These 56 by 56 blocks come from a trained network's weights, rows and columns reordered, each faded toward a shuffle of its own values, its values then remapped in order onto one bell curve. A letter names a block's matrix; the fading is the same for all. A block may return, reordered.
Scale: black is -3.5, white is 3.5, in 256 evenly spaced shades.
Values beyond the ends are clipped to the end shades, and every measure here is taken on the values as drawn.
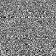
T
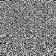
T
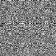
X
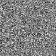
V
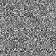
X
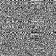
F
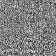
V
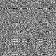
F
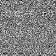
V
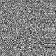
V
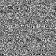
V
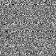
T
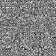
X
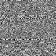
T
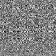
X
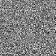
V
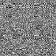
F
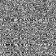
X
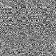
F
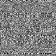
X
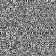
V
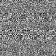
F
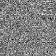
T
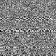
F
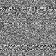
F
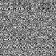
X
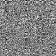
V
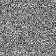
T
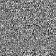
V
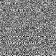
X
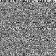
X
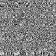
X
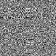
T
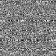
F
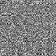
T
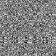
X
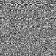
F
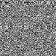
T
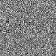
V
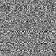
F
